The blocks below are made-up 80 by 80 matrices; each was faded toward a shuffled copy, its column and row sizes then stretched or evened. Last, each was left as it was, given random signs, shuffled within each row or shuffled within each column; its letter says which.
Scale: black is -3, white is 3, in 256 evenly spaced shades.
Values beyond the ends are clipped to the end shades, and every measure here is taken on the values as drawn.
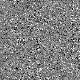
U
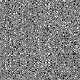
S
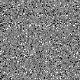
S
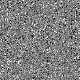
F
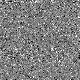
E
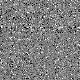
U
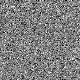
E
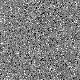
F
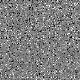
S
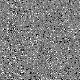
S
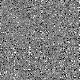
U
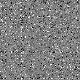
U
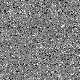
E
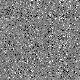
U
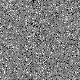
F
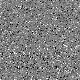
E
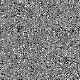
S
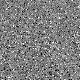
E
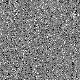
F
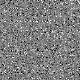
U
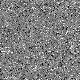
E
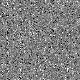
F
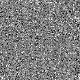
U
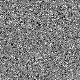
E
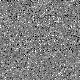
E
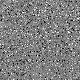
E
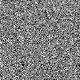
U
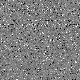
E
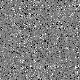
U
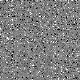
U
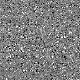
S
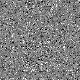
U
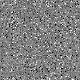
U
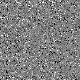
U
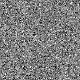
U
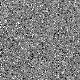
F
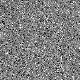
F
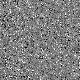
F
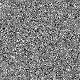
E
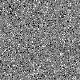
F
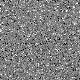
E
